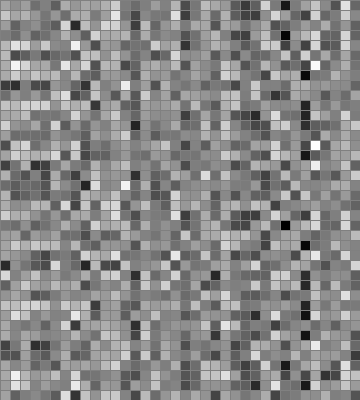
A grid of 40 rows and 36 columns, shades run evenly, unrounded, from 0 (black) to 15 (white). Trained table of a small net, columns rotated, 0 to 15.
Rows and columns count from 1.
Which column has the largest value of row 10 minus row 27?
7
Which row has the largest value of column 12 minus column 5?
26
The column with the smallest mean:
14
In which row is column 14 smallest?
13
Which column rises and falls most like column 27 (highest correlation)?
32
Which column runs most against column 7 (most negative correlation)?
28
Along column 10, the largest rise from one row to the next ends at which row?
6
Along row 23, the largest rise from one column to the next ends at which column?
30
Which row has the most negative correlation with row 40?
16
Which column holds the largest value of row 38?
2
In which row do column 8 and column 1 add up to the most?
5
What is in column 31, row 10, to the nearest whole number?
9
